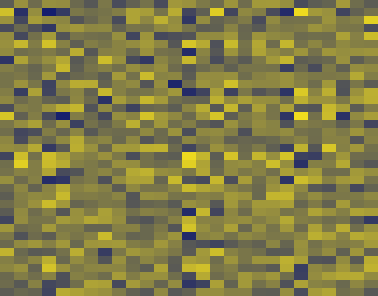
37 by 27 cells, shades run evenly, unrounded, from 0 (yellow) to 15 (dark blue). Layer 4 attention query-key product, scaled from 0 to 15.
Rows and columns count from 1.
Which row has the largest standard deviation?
2
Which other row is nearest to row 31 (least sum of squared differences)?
9
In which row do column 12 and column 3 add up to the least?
19
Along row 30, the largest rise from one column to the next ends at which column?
14
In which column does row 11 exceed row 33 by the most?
4
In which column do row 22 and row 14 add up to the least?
15
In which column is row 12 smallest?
22
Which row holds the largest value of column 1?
8
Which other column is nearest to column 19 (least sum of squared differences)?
17
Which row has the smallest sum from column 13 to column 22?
20
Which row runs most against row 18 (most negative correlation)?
10
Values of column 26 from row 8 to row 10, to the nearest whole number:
10 6 4
